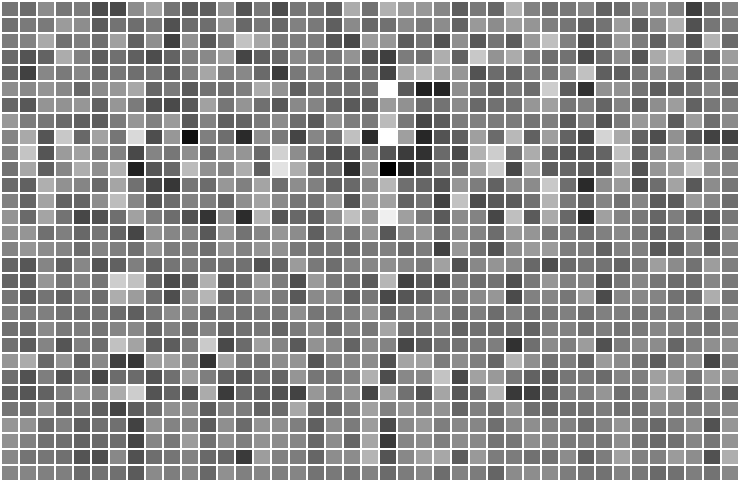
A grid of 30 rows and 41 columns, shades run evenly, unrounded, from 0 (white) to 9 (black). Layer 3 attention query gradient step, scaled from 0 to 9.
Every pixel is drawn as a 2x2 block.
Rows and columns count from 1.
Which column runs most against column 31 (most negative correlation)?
25
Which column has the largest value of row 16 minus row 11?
28
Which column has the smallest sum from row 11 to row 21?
7
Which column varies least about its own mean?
32
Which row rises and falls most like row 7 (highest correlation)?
12
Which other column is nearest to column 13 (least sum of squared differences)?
30
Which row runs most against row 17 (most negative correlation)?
16
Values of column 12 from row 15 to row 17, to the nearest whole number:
6 5 5
